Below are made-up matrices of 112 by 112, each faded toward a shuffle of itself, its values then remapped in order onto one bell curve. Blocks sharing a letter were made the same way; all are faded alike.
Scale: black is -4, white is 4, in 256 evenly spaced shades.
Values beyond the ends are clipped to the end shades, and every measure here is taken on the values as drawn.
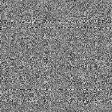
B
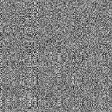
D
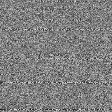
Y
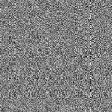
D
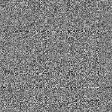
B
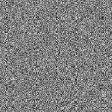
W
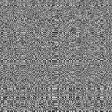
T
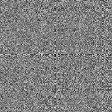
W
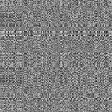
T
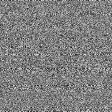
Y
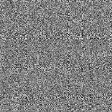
B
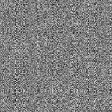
D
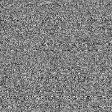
Y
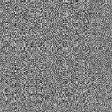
D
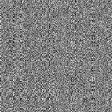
D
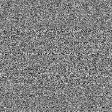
Y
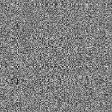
W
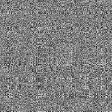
W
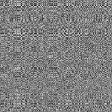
T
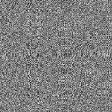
D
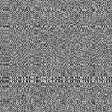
T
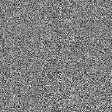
B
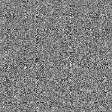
B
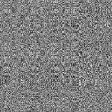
D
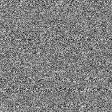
Y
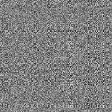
W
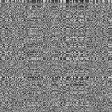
T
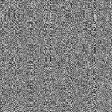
D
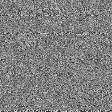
Y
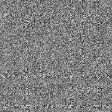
B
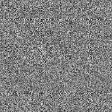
B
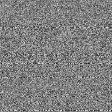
Y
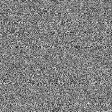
Y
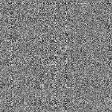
B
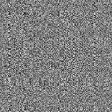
D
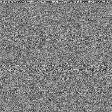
Y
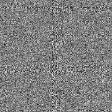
B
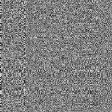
W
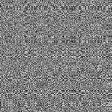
T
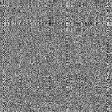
W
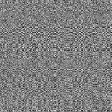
T
